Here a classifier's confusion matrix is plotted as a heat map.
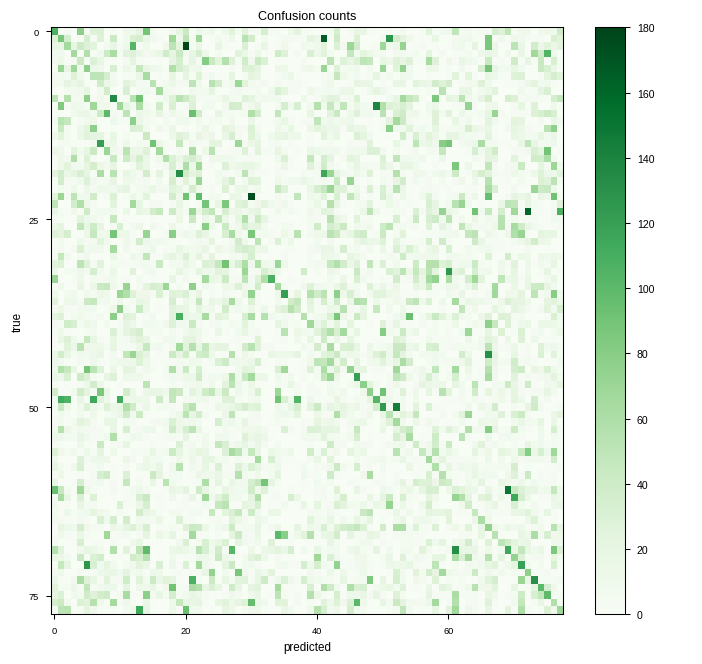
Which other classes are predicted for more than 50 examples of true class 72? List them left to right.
24, 28, 59
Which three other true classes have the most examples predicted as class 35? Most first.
67, 45, 40
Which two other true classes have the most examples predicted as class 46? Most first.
76, 36
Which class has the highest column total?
66
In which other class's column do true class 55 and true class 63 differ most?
51
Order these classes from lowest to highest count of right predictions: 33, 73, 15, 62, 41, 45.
41, 62, 45, 15, 33, 73
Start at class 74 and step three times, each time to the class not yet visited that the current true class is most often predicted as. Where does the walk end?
69
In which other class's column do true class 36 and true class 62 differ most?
70
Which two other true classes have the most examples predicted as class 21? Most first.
73, 11
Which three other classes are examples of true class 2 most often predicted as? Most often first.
20, 12, 66
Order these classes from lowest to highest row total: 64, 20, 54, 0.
54, 64, 20, 0
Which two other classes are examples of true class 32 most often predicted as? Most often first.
60, 29
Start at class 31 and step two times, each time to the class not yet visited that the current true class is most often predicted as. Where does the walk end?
23
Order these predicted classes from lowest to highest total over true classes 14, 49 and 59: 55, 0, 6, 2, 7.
0, 55, 7, 2, 6
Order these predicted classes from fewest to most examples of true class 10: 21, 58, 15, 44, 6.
15, 58, 21, 44, 6
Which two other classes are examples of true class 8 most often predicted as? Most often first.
16, 59
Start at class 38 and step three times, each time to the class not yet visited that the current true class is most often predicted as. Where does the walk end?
5
